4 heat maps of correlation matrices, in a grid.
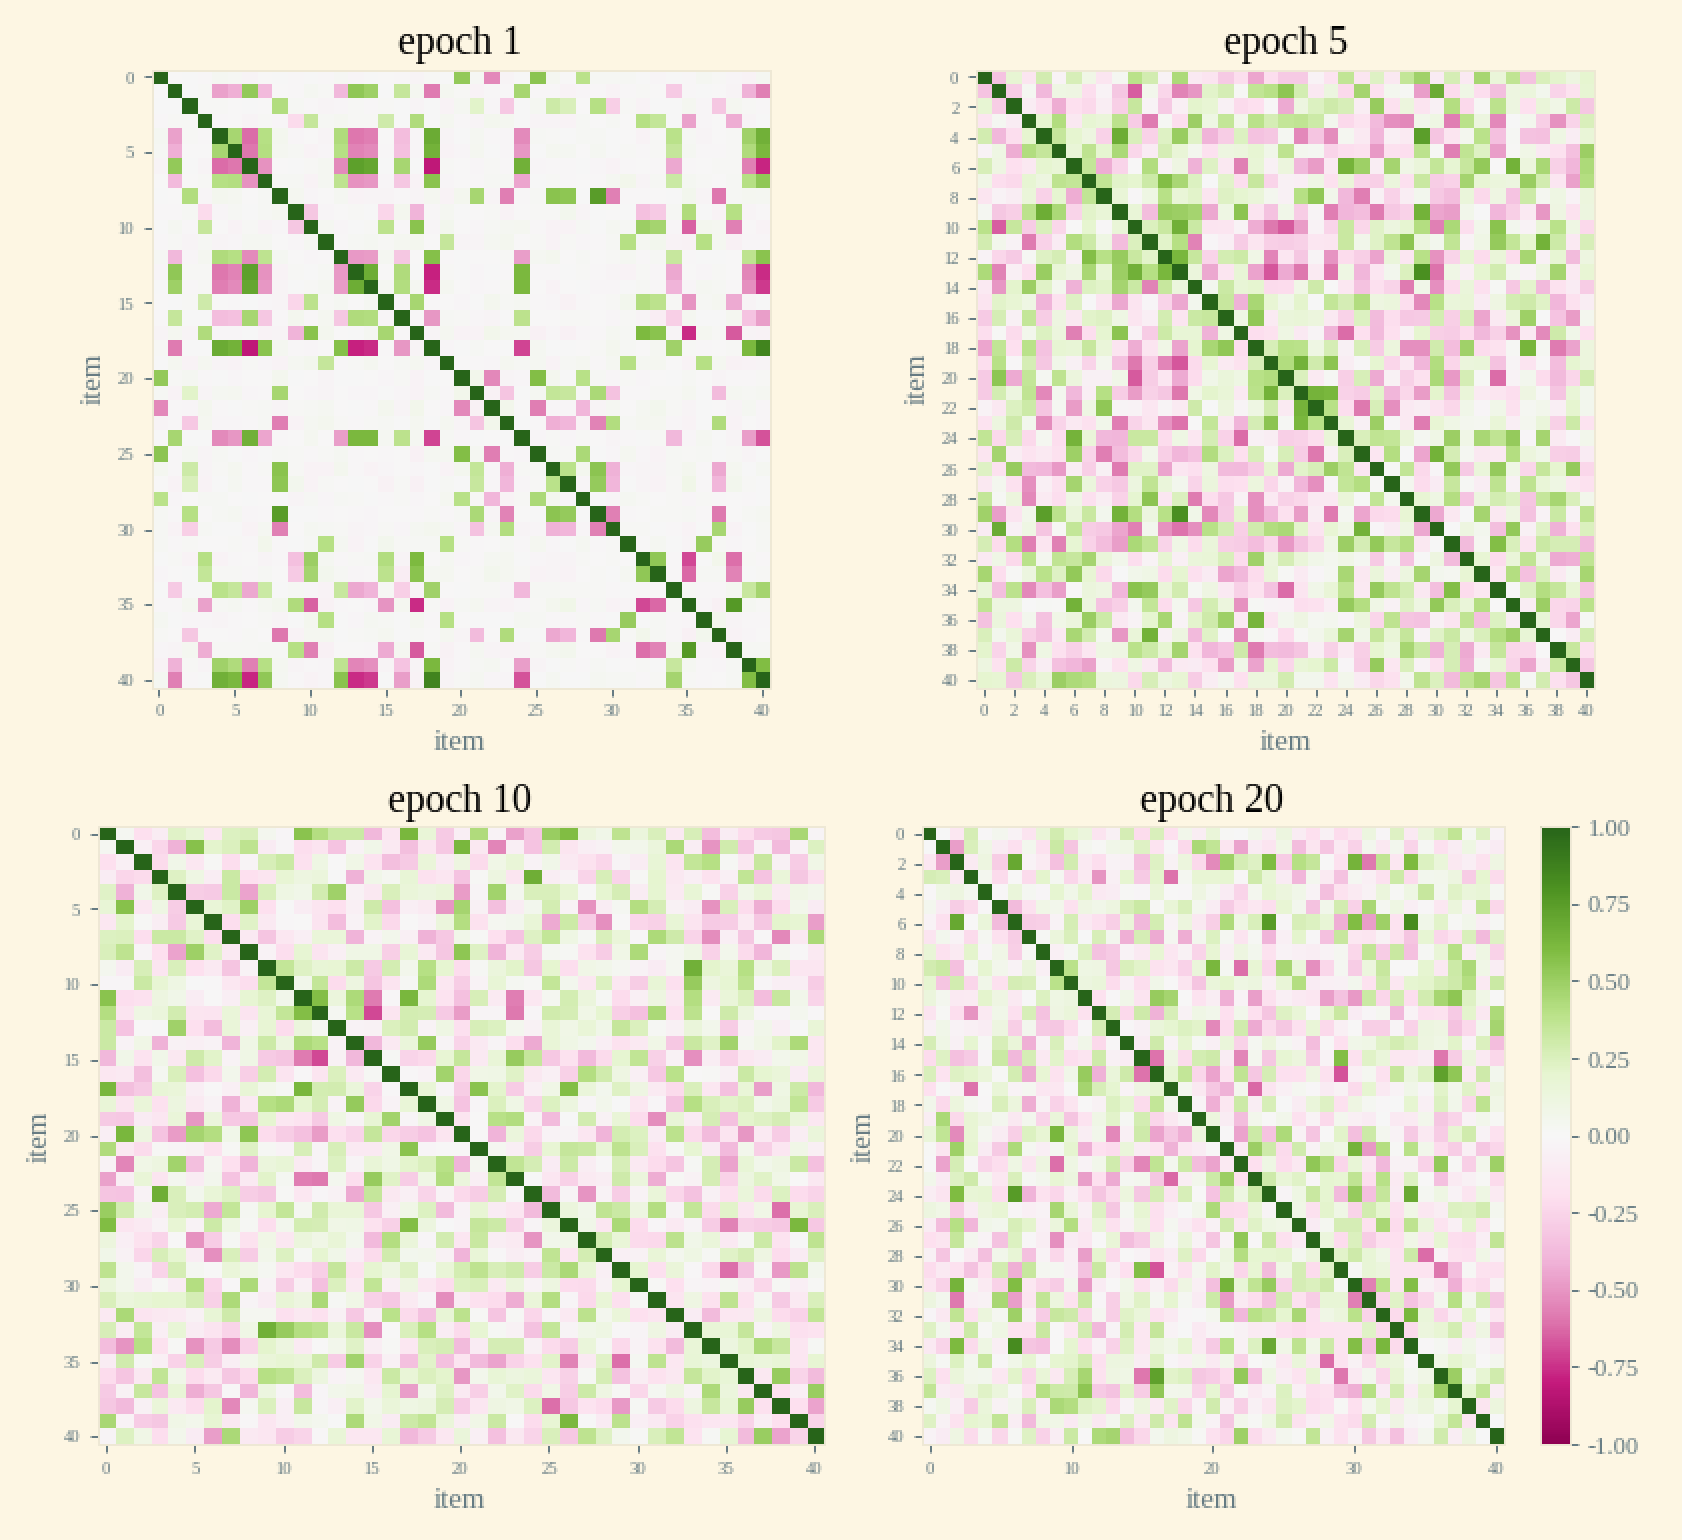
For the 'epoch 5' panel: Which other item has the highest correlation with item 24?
6
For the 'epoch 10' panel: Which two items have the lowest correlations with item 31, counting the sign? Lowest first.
19, 23
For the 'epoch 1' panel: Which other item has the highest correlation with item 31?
36
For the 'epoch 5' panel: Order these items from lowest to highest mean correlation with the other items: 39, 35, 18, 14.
39, 14, 18, 35
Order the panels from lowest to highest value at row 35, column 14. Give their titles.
epoch 5, epoch 1, epoch 20, epoch 10
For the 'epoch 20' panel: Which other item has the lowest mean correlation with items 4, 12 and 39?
21
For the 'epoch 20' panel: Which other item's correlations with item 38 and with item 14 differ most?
7
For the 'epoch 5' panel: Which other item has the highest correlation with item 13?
29
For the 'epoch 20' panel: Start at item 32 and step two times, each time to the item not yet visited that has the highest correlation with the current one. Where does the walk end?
6
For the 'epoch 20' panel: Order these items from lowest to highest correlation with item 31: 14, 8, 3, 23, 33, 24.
24, 23, 3, 14, 33, 8
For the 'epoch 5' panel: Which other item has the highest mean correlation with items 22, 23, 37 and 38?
26
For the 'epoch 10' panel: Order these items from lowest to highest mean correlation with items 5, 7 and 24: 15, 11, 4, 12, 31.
11, 12, 4, 15, 31
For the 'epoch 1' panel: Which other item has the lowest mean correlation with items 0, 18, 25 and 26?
22
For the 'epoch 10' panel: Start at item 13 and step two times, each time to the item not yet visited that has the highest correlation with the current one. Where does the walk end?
22
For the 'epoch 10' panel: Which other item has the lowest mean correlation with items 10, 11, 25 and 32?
15
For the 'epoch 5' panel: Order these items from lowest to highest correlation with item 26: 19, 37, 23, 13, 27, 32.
32, 13, 27, 19, 37, 23
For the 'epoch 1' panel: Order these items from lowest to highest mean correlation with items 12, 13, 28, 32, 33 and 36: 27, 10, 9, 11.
9, 27, 11, 10
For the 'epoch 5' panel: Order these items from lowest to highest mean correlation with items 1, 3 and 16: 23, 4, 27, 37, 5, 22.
27, 4, 37, 23, 22, 5
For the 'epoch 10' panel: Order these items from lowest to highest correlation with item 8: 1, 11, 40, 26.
40, 26, 11, 1
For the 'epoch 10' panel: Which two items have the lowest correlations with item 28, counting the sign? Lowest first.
6, 20
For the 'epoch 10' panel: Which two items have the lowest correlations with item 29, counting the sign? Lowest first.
35, 38
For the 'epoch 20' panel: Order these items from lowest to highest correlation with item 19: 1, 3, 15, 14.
14, 3, 15, 1
